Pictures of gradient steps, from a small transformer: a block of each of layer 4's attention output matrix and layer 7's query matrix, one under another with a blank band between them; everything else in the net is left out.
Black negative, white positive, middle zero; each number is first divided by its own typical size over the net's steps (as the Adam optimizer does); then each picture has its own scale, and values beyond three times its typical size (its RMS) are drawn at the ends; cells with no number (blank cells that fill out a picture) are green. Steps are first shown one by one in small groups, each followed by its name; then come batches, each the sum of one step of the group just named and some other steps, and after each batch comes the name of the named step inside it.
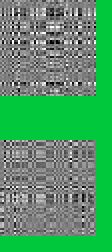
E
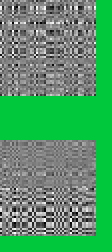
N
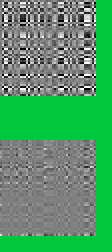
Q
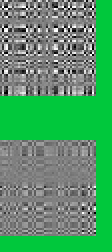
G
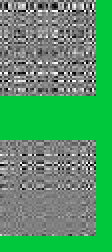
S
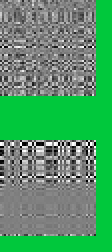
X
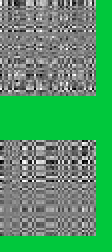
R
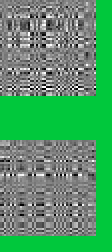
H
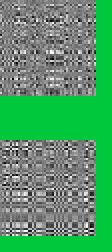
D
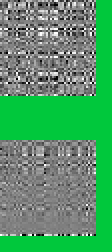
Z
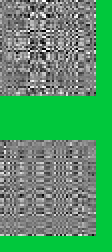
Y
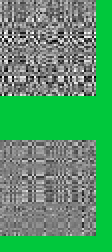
E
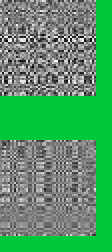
Y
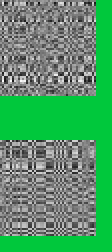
D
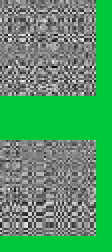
H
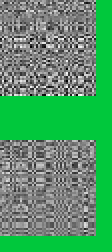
S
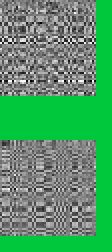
N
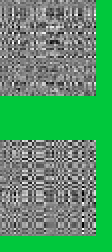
E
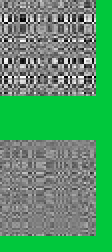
Q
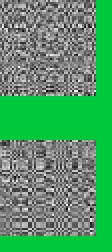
G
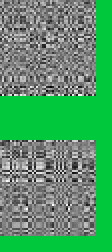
G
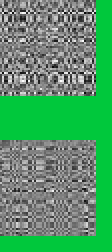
R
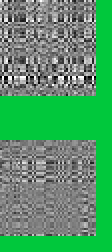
R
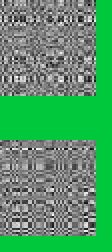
D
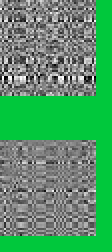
R
